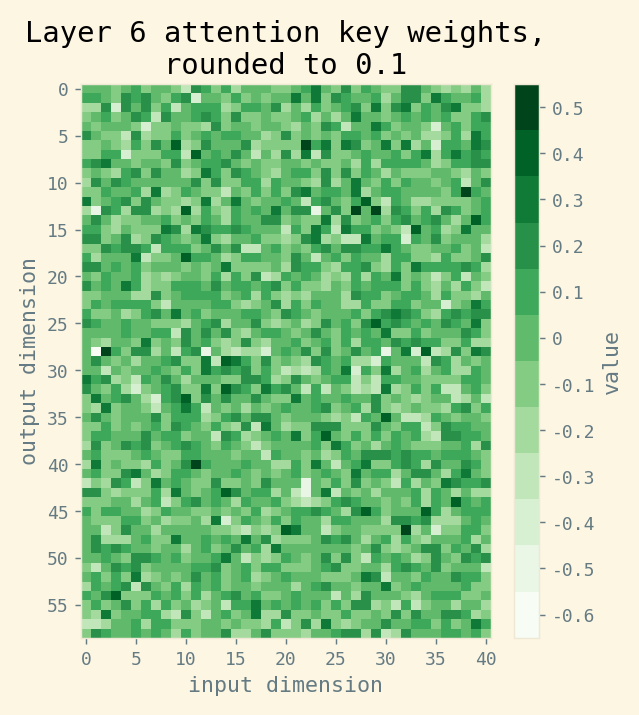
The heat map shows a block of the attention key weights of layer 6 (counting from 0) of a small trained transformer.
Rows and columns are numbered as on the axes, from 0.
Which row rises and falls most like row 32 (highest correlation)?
29
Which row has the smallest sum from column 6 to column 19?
28
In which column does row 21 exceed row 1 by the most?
11
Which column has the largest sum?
39
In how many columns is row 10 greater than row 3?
13
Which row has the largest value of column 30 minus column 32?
35
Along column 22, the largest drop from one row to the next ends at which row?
12
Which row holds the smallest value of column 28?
50
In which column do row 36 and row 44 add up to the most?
37
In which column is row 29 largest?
14
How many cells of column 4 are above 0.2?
1
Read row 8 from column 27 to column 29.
-0.2 0.1 -0.2
